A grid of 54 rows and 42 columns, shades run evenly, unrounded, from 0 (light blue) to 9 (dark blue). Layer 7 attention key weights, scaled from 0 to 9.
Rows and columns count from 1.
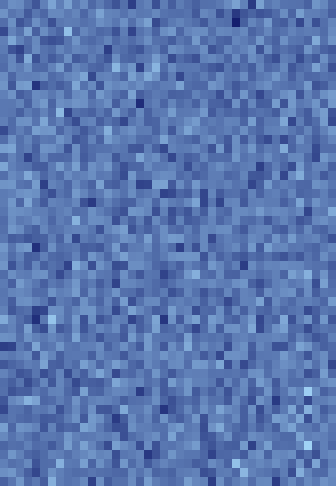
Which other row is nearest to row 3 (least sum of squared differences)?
29
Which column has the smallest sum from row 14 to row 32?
10
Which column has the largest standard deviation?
39
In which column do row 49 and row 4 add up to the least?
9
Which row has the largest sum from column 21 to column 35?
2
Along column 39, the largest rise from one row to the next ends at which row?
45
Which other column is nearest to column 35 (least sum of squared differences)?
14
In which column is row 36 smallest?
7
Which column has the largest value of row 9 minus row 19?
12
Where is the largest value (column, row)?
30, 3
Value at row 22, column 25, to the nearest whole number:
4
